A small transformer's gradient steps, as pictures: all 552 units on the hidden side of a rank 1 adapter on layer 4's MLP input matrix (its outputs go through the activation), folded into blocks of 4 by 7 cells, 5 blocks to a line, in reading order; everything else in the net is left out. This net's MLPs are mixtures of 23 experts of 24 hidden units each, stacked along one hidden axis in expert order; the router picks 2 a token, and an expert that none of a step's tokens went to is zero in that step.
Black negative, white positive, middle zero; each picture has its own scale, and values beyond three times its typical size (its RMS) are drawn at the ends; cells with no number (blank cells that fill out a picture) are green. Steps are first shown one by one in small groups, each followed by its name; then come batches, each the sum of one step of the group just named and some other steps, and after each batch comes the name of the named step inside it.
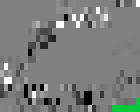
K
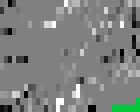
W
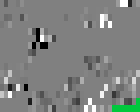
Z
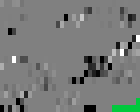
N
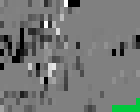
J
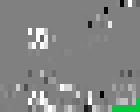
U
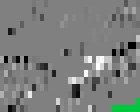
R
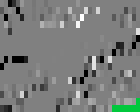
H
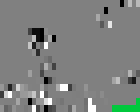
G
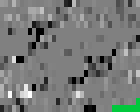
N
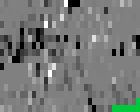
J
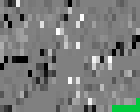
H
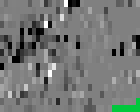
J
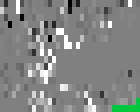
U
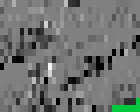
J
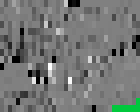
J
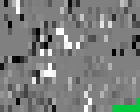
Z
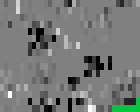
G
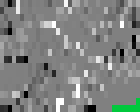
W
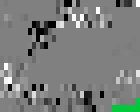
K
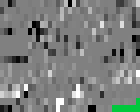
W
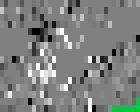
G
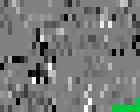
Z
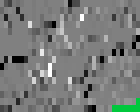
H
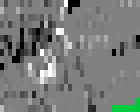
J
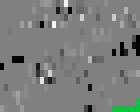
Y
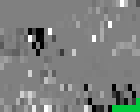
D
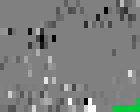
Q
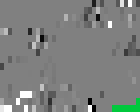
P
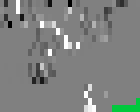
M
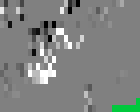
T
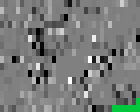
D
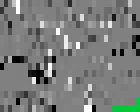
M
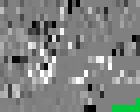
T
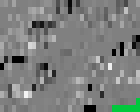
Y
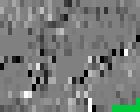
Q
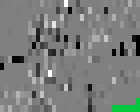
Y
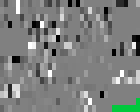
M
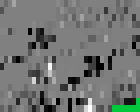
Q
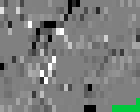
T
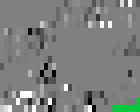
P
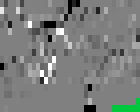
T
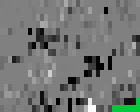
Q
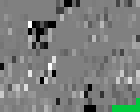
D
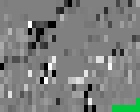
Q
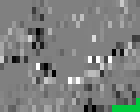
D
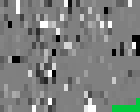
M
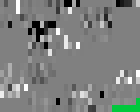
M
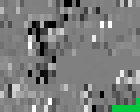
D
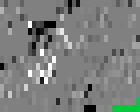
T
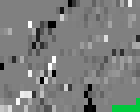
P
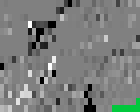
P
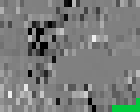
D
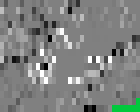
T
